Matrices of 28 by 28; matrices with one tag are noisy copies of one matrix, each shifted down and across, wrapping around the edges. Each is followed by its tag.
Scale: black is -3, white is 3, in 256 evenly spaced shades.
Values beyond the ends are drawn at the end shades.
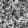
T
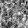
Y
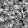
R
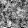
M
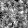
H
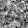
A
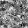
A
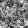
M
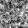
A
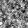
H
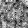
M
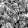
A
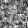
R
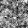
A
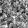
H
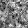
M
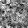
M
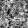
T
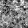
M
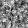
Y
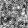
Y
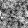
M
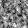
H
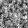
H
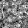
R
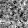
T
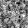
H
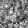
Y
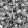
R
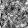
Y
